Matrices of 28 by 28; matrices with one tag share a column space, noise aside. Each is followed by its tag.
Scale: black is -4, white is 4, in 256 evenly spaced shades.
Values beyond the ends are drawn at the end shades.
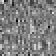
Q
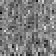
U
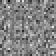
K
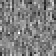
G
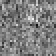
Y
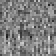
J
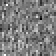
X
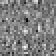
Q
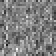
U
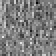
G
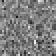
K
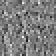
X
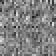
Y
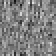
G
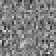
K
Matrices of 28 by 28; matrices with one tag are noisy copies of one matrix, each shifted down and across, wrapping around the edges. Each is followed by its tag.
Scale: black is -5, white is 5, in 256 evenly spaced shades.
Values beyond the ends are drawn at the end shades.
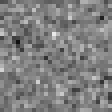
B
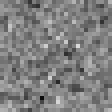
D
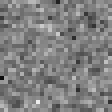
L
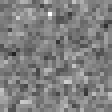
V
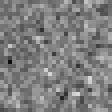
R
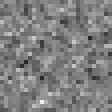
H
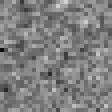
H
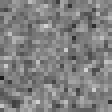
L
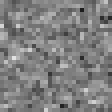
H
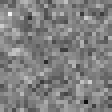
L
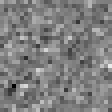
R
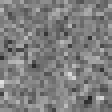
R
